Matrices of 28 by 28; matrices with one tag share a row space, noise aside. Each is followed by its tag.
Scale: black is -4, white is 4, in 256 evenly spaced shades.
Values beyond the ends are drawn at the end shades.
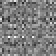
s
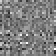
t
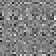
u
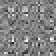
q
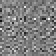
u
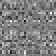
s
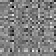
q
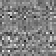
s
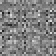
s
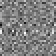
u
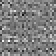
s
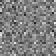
u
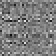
s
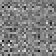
s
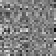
t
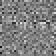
u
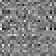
s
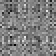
s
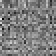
s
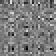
q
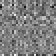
u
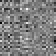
t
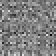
s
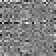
t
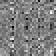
q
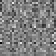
u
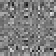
q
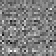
s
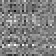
s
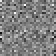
u
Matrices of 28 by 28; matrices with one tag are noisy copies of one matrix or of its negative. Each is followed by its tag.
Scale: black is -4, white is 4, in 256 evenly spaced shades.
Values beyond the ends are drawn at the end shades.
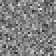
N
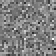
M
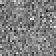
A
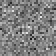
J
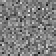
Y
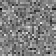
J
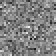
J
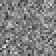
N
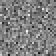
Y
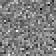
M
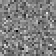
M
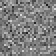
J
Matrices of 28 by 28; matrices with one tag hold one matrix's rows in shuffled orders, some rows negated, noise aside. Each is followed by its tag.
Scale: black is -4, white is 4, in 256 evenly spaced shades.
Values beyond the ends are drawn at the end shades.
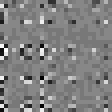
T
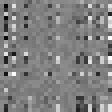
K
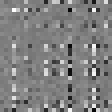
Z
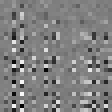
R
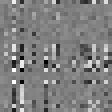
R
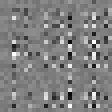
Z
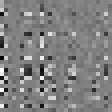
T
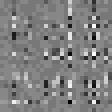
Z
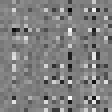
Z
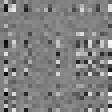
K
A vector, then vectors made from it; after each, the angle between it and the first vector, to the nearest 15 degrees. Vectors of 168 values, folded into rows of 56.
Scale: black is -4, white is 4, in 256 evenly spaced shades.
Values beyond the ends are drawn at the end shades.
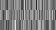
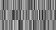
75 degrees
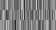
165 degrees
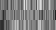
45 degrees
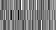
120 degrees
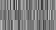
90 degrees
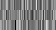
150 degrees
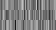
135 degrees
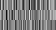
105 degrees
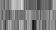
105 degrees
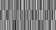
150 degrees
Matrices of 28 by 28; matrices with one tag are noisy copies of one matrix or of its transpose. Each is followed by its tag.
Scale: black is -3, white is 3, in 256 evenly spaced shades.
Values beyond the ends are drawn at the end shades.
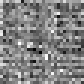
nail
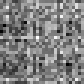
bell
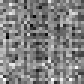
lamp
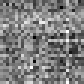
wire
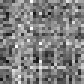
wire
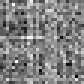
bell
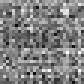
lamp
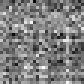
wire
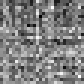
bell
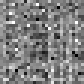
lamp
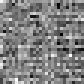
nail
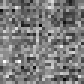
bell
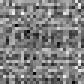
lamp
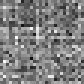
bell
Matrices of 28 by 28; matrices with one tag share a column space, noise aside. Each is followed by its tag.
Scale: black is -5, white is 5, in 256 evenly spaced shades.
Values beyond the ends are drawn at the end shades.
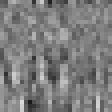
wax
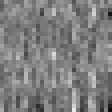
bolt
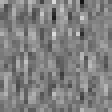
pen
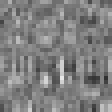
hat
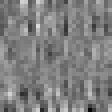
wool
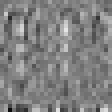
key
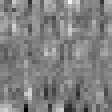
wool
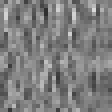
pen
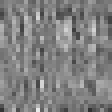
key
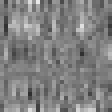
wool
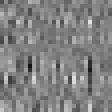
hat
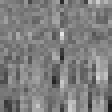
wax
